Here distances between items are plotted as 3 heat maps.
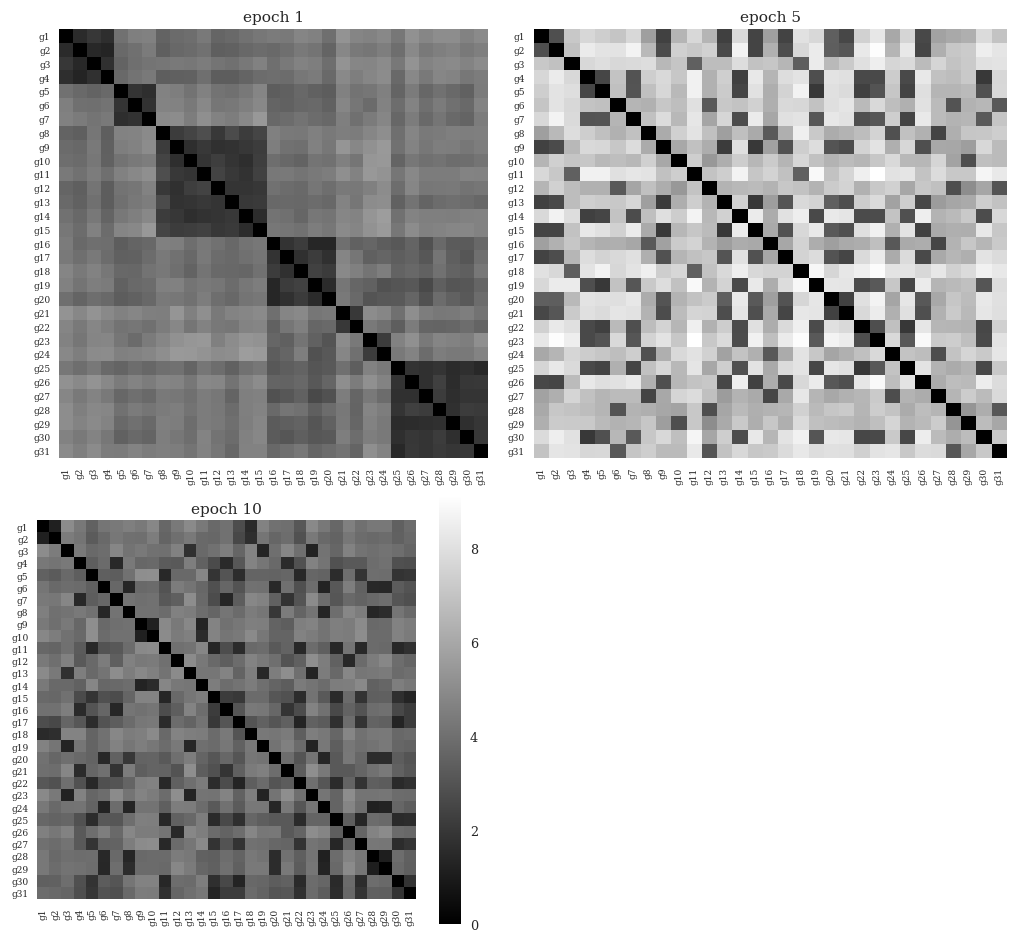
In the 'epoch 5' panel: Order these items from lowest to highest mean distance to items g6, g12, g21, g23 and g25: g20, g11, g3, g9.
g9, g20, g3, g11
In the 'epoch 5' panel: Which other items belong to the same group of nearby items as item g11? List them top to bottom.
g3, g18
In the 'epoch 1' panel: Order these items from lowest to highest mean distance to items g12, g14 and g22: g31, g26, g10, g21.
g10, g21, g31, g26
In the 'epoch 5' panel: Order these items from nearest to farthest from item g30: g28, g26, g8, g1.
g28, g8, g1, g26
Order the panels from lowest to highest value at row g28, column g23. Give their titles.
epoch 10, epoch 1, epoch 5
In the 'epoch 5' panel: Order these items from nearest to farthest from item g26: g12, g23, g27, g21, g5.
g21, g27, g12, g5, g23
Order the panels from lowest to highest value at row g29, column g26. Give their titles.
epoch 1, epoch 10, epoch 5
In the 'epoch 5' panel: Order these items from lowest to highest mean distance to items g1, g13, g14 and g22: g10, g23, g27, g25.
g25, g23, g27, g10
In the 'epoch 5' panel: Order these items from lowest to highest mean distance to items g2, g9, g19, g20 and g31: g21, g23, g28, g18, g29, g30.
g21, g28, g29, g30, g23, g18
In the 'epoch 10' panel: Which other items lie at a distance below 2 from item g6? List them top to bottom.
g8, g20, g24, g28, g29
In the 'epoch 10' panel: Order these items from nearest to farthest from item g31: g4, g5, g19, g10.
g5, g4, g19, g10
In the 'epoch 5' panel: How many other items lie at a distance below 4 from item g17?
8
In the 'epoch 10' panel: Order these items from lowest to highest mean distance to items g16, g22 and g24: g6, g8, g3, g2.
g6, g8, g2, g3
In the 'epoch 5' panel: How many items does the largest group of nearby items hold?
9
